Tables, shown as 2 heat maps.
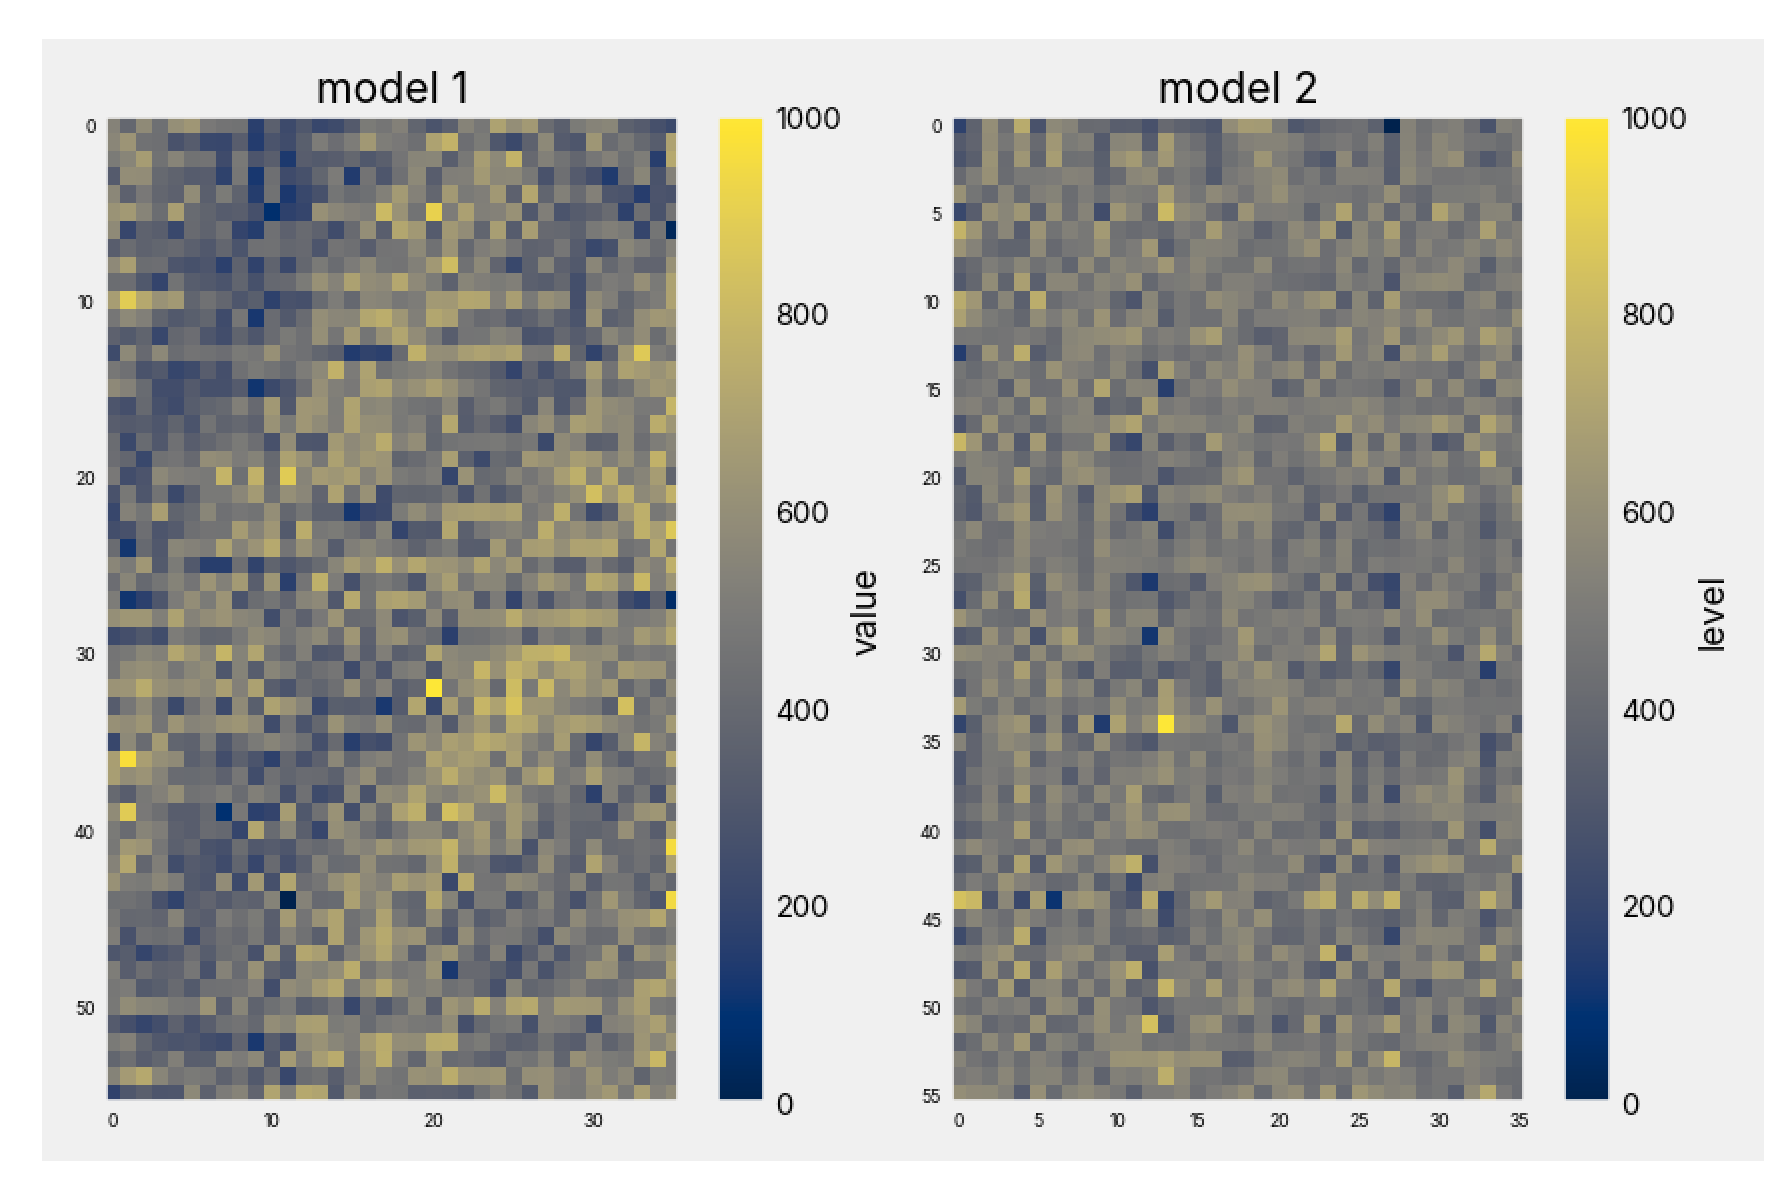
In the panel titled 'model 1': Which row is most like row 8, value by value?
1
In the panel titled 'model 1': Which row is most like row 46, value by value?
18
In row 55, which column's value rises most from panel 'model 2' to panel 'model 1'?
31
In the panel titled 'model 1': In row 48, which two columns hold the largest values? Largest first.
15, 35
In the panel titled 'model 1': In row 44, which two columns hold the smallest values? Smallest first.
11, 4
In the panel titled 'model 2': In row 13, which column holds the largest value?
4
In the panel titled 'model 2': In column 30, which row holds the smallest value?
18
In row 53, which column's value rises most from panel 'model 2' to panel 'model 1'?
17
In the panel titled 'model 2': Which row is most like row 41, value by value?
19
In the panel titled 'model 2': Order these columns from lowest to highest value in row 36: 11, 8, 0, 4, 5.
0, 5, 11, 8, 4
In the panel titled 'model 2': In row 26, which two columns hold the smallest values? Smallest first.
12, 27
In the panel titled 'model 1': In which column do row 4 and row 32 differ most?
20
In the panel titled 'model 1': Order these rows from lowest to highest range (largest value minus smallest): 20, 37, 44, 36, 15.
37, 15, 20, 36, 44
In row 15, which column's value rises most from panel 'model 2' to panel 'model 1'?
13
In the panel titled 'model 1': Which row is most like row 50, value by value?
31
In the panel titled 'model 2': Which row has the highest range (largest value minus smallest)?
34
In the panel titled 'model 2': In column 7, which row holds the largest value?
29
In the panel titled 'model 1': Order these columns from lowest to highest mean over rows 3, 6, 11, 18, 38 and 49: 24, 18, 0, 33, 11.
11, 0, 33, 24, 18
